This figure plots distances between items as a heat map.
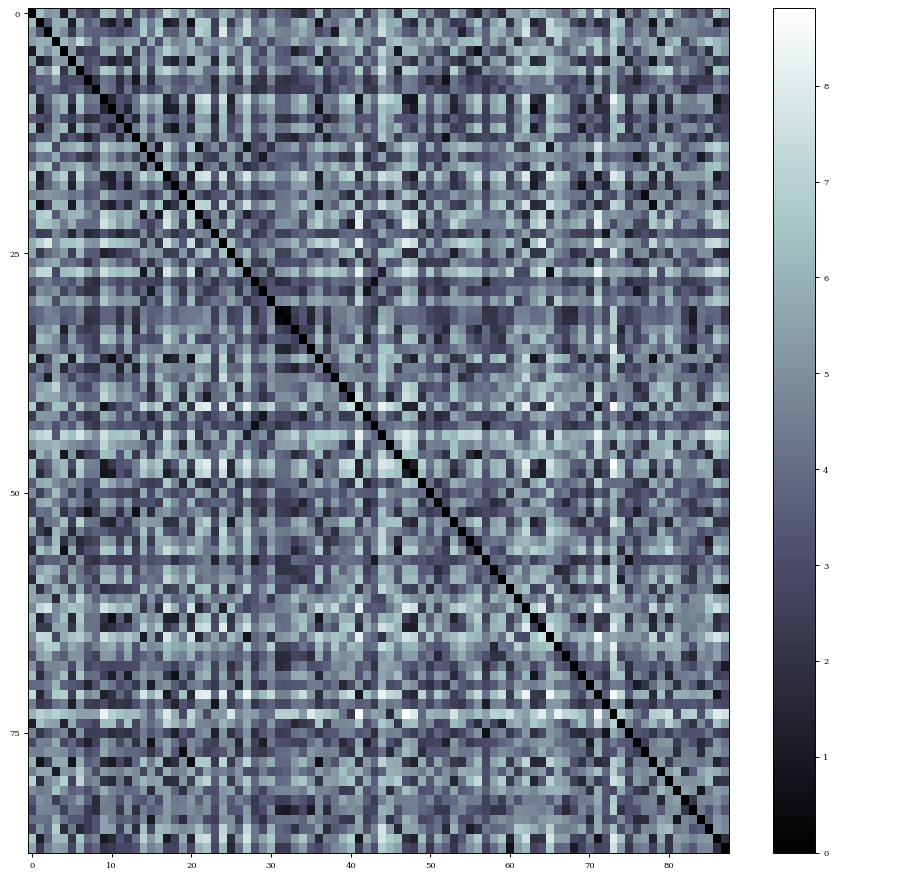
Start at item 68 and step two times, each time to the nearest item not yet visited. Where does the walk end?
60
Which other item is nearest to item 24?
62
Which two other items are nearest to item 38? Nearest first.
2, 54
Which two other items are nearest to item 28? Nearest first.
43, 57
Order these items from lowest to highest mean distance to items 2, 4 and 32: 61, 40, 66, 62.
66, 40, 61, 62
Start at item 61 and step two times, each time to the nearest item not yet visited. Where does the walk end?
79
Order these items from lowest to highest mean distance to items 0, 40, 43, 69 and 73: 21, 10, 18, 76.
76, 18, 21, 10
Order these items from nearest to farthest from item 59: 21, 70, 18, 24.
21, 70, 24, 18
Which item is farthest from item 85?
44
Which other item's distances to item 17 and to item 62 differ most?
71
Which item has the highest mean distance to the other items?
73
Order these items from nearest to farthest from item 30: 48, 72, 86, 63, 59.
72, 59, 63, 48, 86
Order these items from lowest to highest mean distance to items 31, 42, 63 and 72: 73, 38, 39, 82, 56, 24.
82, 38, 39, 56, 24, 73
